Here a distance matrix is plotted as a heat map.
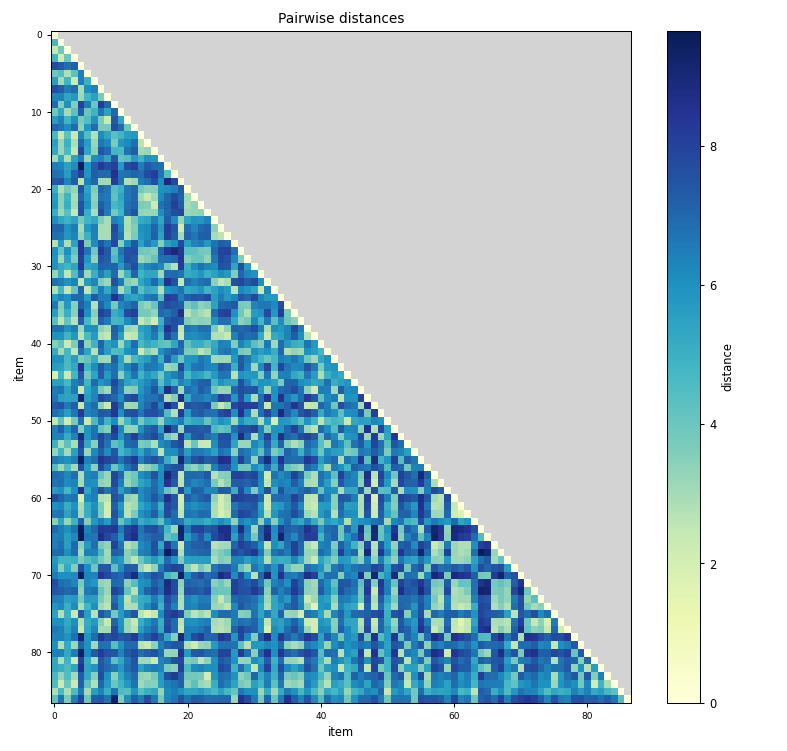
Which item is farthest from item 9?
86
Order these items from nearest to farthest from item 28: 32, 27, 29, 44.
29, 44, 27, 32
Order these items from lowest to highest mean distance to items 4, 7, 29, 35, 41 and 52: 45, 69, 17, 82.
69, 82, 45, 17
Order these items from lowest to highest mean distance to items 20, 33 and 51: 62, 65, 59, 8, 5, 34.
5, 8, 62, 59, 34, 65
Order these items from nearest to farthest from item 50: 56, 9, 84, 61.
84, 56, 61, 9
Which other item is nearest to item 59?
80
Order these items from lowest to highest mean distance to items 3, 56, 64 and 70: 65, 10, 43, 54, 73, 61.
43, 65, 10, 54, 73, 61
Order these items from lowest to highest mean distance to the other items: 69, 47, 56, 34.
56, 69, 47, 34
